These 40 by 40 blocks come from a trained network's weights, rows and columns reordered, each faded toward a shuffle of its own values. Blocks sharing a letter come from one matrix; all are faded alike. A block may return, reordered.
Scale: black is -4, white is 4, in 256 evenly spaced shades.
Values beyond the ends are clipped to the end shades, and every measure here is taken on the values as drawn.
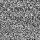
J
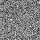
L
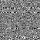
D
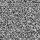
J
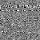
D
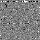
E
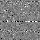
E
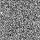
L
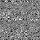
D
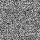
J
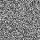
J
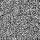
L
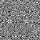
D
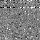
E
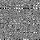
E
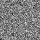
L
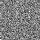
L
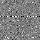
E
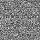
J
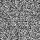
J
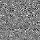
D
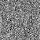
L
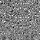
D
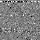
E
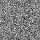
L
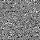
D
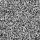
J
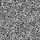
L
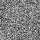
L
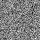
L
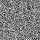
L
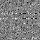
D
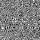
D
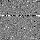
E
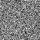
L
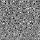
D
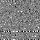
E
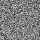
L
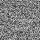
J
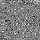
D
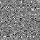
D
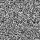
J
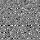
E
